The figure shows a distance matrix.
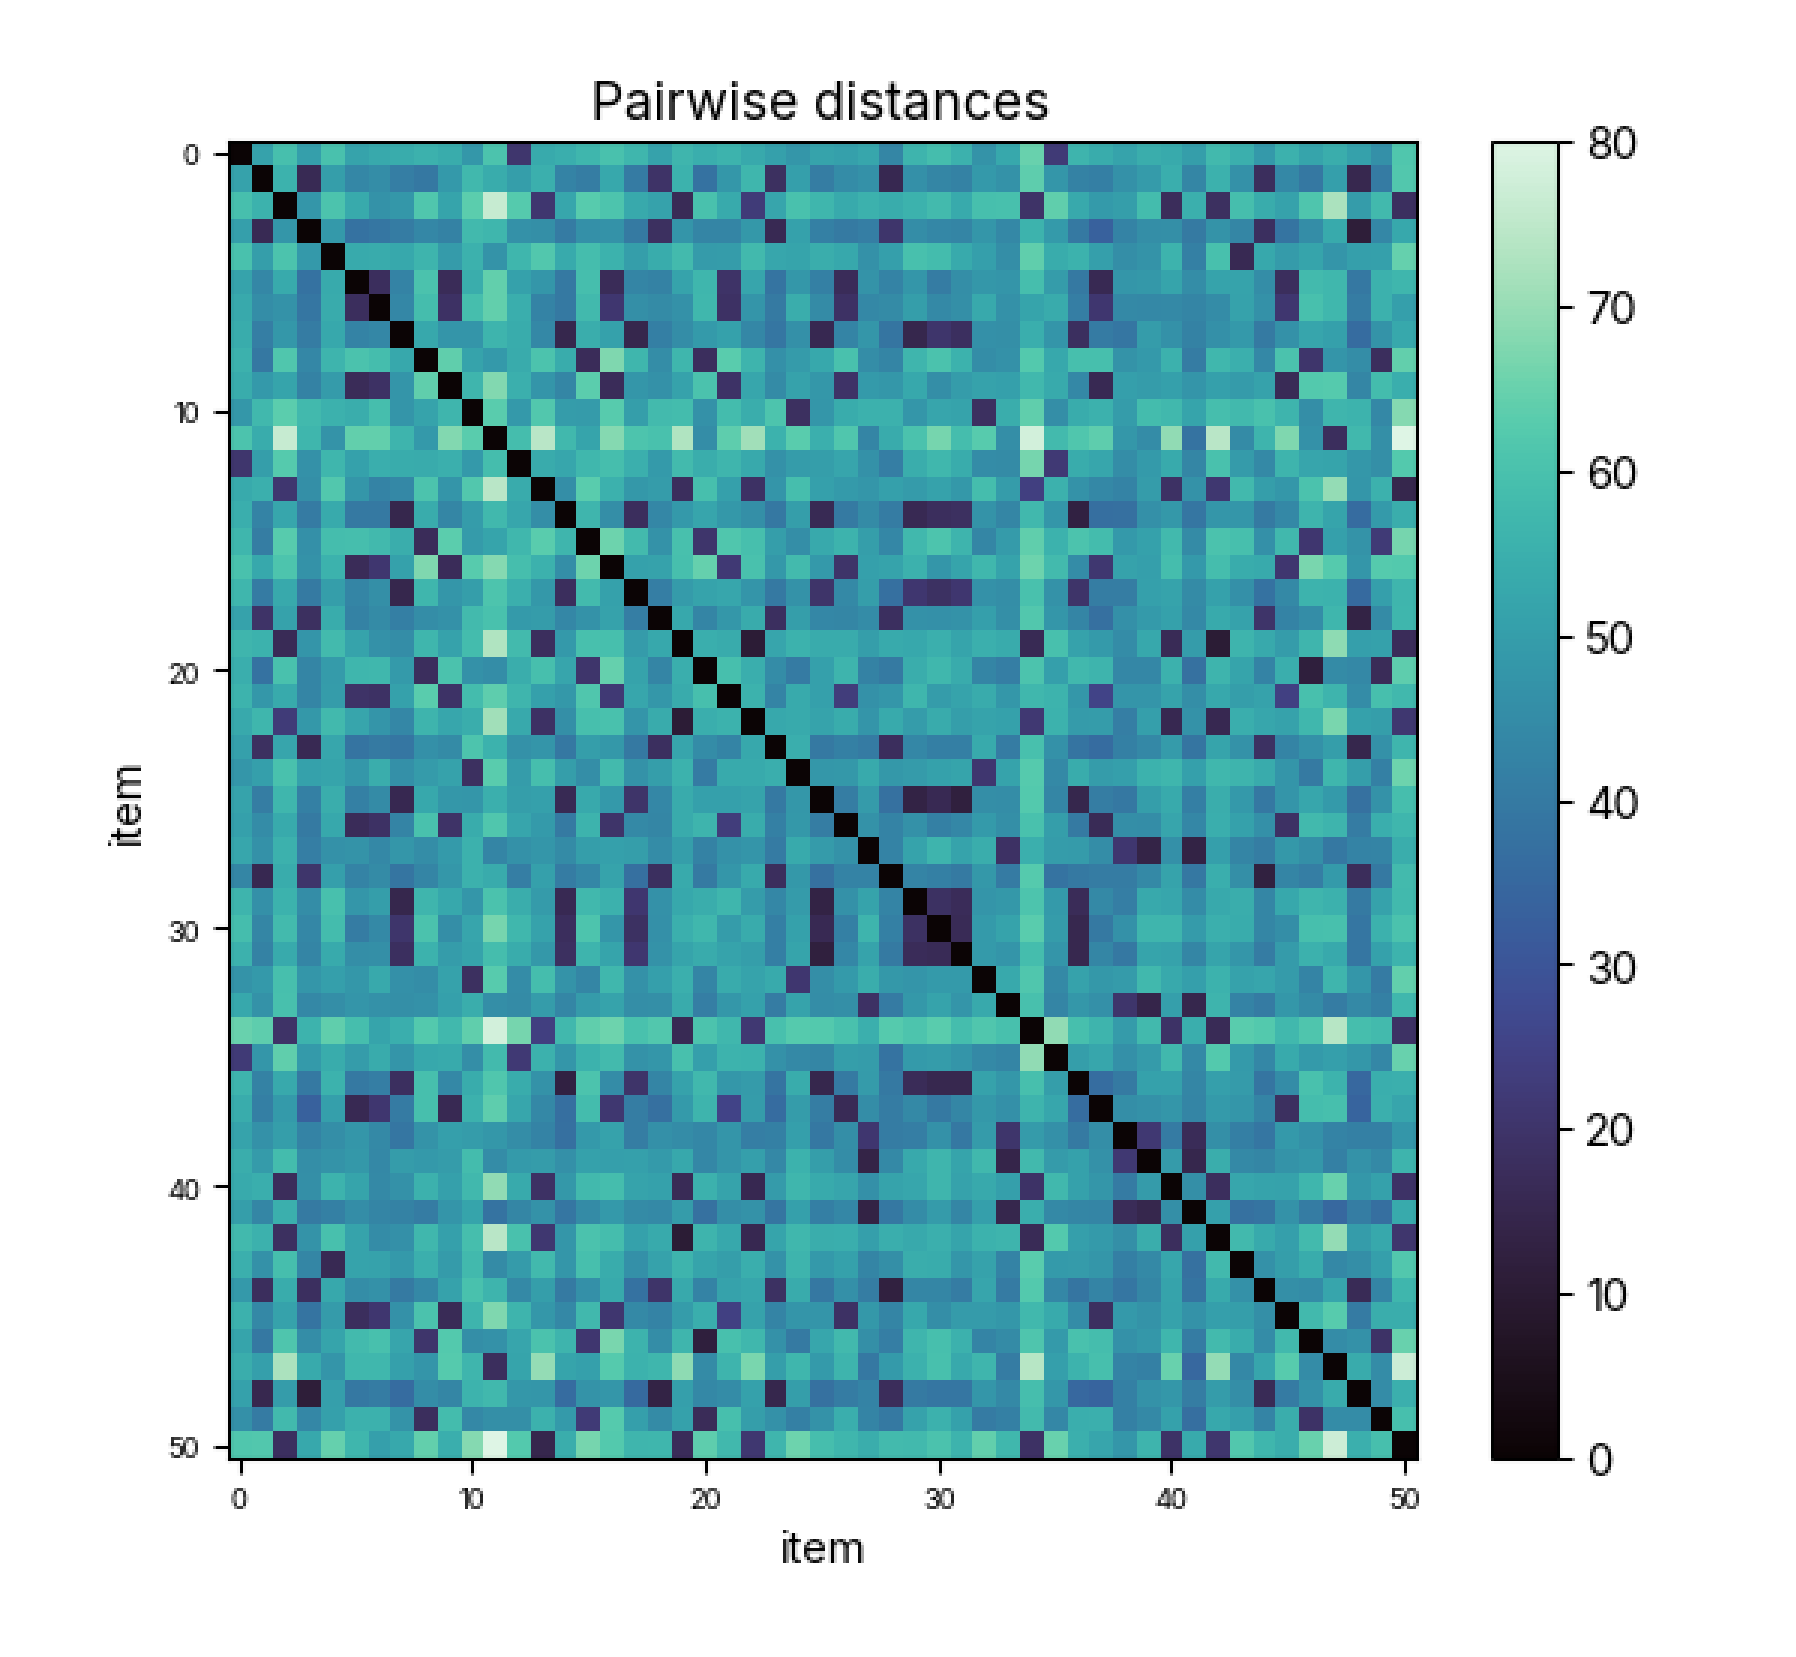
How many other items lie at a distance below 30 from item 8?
4
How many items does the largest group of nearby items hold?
8
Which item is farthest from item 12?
34
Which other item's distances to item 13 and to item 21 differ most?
50
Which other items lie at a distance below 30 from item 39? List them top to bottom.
27, 33, 38, 41
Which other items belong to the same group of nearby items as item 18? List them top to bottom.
1, 3, 23, 28, 44, 48
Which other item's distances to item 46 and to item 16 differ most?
20
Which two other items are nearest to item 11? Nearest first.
47, 41
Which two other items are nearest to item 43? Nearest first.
4, 41
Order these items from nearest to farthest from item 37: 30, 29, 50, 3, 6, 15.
6, 3, 30, 29, 50, 15
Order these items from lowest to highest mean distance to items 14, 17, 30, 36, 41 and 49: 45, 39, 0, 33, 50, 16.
33, 39, 45, 16, 0, 50
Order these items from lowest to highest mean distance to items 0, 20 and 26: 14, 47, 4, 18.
18, 14, 47, 4
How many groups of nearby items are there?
10
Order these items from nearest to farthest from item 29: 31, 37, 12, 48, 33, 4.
31, 48, 37, 33, 12, 4
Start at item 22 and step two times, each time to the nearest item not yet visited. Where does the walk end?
42
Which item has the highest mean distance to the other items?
11
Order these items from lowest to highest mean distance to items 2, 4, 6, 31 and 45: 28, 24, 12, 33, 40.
40, 28, 33, 24, 12
